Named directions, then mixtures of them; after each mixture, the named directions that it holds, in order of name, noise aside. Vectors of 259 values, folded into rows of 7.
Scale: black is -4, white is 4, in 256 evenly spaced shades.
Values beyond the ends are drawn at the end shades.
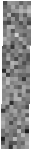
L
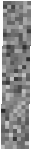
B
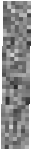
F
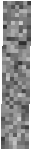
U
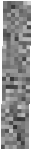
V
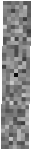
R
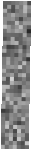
B, R.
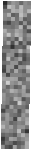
F, L, R.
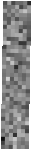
L, U.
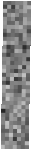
B.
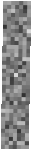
B, R.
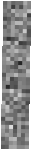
F, U, V.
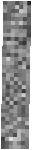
R, U.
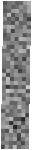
L, V.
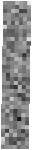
F, U, V.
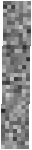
B.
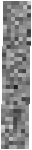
F, R, V.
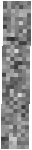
F, U.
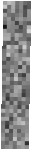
B, R, V.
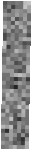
B, F, V.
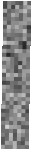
B, U.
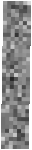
L, R, V.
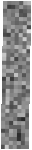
F, R, V.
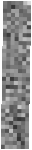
V.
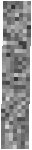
B, U, V.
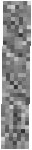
F, U.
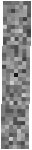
R.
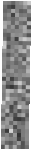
V.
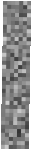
F, R.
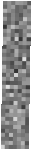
B, R, V.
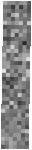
L, U.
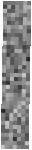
B.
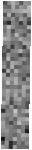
L.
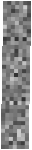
R.
